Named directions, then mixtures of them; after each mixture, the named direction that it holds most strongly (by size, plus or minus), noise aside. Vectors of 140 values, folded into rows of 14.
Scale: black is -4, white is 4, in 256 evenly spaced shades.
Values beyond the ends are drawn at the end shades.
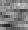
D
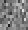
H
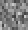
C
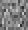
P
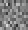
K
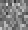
K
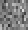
H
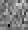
H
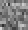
D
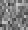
P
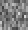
C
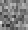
C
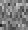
P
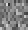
K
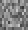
P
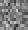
K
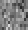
H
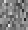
H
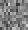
K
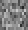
P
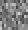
C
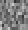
C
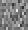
P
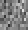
H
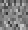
K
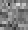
D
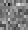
K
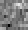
D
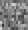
C
